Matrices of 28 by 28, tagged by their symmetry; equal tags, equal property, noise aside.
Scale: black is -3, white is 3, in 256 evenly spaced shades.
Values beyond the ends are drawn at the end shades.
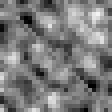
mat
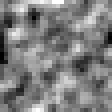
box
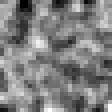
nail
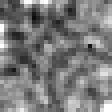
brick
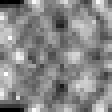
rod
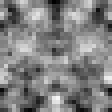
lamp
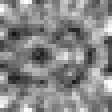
rod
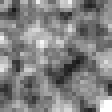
brick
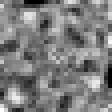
mat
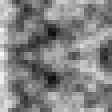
rod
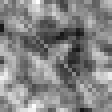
mat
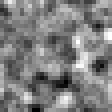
box
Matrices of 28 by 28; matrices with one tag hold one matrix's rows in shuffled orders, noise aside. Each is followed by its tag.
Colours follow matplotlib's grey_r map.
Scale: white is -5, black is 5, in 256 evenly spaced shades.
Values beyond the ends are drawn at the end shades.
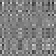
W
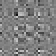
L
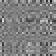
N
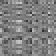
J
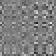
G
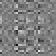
L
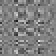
L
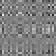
W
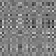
W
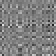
W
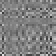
N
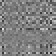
N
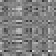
J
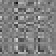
L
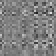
G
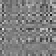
N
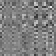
G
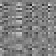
J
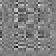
L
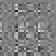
L
